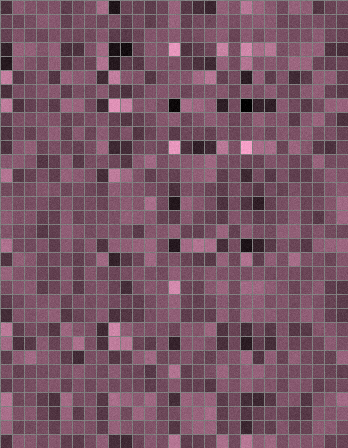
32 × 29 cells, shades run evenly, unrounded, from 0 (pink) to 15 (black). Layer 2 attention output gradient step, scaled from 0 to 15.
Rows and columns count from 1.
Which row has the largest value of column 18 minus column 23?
11
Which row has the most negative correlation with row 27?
15
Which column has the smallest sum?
13
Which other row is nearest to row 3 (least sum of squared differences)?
7
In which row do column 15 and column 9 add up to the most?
8
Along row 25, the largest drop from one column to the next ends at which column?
10
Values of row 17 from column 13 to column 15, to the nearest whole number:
7 7 6
